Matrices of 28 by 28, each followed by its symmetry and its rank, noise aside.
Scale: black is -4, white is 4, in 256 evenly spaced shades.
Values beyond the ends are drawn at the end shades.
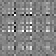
symmetric, rank one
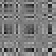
symmetric, rank one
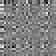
antisymmetric, rank two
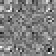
symmetric, rank three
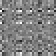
no symmetry, rank one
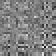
no symmetry, rank two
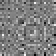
symmetric, rank three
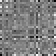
symmetric, rank two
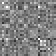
symmetric, rank three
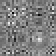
symmetric, rank three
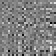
no symmetry, rank three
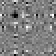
symmetric, rank two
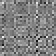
symmetric, rank two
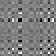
symmetric, rank one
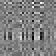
no symmetry, rank one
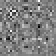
no symmetry, rank three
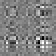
symmetric, rank one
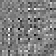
symmetric, rank three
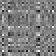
no symmetry, rank one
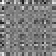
symmetric, rank two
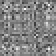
symmetric, rank three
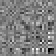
symmetric, rank two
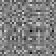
no symmetry, rank three
